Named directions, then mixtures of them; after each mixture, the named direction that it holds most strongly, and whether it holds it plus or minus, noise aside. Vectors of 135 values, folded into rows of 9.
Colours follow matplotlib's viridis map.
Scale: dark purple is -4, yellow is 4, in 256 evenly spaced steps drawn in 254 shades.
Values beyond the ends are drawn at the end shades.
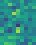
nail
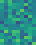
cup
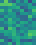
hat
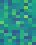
cup, minus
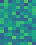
cup, minus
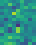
nail, plus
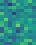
nail, minus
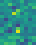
nail, plus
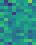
hat, minus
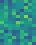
cup, minus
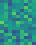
cup, minus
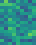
hat, plus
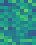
hat, minus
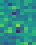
nail, minus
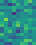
nail, minus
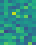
nail, plus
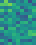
hat, plus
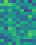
hat, plus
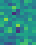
nail, minus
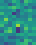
nail, minus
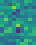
nail, minus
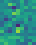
nail, plus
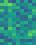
hat, plus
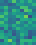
hat, minus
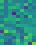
cup, plus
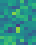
nail, plus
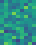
cup, minus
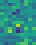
nail, minus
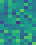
cup, plus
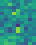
nail, plus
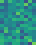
cup, plus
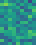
hat, plus
